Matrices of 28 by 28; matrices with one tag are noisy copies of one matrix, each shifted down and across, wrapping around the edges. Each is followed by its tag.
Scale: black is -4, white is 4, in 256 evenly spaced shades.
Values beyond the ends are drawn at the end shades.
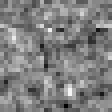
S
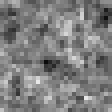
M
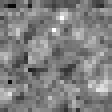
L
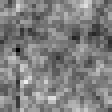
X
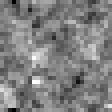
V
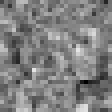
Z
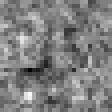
Z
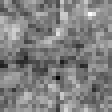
X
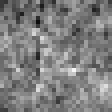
X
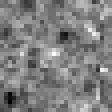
M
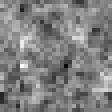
V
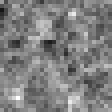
V
